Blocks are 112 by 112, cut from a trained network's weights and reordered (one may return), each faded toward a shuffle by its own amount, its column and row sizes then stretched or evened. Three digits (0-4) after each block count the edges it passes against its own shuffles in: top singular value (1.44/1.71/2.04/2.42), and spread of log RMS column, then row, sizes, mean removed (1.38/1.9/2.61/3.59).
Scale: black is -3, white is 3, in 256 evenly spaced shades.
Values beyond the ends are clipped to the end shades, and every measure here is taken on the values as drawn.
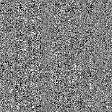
0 3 2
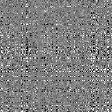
4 4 4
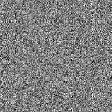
3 2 1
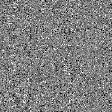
1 2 1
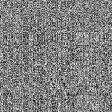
3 1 0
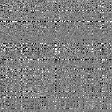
4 3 4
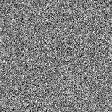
3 0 0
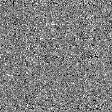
0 1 3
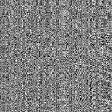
3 3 1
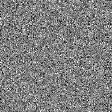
1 2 0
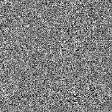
0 2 2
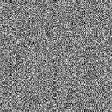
4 2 0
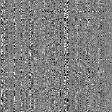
3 4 2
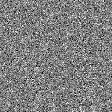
2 1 0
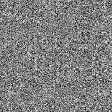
1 0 1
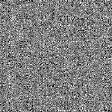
1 2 2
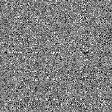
2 2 2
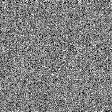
1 0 2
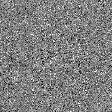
0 2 1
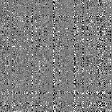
3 4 3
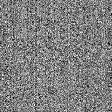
2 1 0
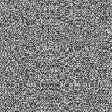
4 0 0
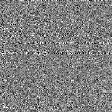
2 2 3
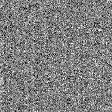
1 1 1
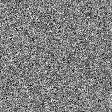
0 0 1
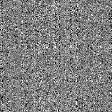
2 3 1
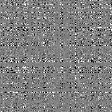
0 4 4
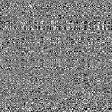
4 2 4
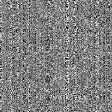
3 3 1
